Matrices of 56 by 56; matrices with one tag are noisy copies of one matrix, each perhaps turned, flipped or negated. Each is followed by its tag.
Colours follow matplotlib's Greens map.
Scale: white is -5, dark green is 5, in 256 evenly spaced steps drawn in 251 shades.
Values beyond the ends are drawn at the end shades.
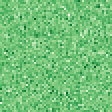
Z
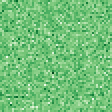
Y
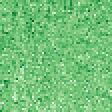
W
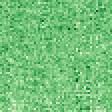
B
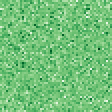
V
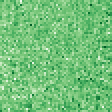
W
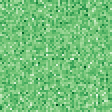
Y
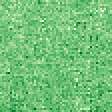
B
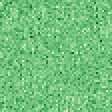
Y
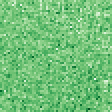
W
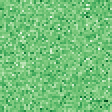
V
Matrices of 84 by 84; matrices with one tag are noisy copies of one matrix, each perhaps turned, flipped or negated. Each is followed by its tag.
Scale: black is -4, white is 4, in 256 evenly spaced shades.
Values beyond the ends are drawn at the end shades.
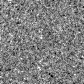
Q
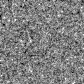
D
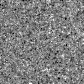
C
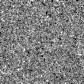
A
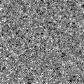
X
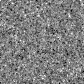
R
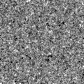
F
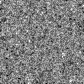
X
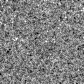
Q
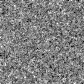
X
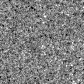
Q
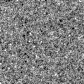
F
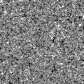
D
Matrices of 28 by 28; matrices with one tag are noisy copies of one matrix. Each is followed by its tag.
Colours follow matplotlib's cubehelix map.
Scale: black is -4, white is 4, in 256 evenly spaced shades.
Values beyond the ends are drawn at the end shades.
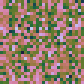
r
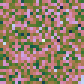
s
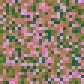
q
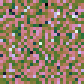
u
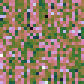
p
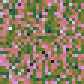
r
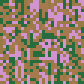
p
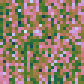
p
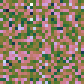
s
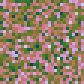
s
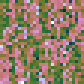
p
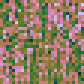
p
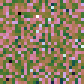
u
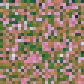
s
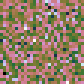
s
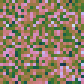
q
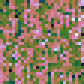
p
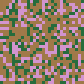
r
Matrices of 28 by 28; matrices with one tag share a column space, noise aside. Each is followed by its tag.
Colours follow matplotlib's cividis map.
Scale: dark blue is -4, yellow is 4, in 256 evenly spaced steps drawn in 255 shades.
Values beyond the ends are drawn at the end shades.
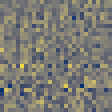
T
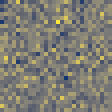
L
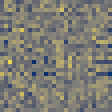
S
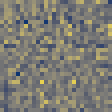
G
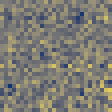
T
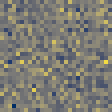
L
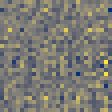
S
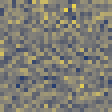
L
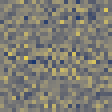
L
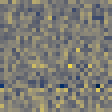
T
